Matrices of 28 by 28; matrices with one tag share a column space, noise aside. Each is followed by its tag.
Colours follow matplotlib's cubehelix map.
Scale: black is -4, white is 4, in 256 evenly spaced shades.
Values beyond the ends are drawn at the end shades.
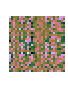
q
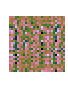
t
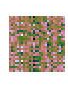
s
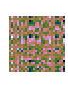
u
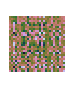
s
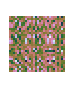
u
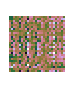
q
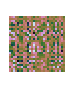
s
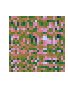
u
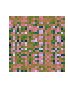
t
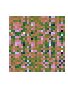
s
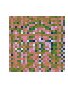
t
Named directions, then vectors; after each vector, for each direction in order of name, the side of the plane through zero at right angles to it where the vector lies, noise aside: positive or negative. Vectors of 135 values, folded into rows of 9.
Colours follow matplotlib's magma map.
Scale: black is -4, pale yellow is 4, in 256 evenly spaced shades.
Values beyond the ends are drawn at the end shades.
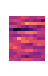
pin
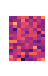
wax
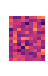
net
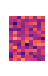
positive, positive, negative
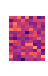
negative, negative, positive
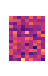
positive, positive, negative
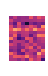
positive, negative, negative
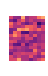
positive, negative, positive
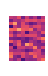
negative, negative, positive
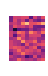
negative, positive, positive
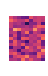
positive, negative, negative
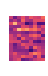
positive, negative, positive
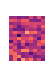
positive, positive, negative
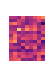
positive, negative, positive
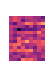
negative, positive, negative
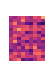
positive, negative, positive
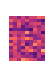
positive, positive, negative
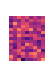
negative, negative, positive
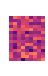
negative, negative, positive
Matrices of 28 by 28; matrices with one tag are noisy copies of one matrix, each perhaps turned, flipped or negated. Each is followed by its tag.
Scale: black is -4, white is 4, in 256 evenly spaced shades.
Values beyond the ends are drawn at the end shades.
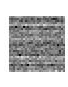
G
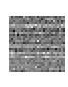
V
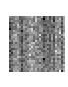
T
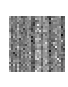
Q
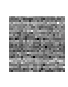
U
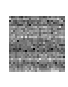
T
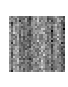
T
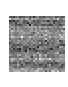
T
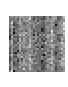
T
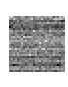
U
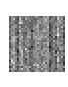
G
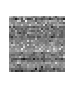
T
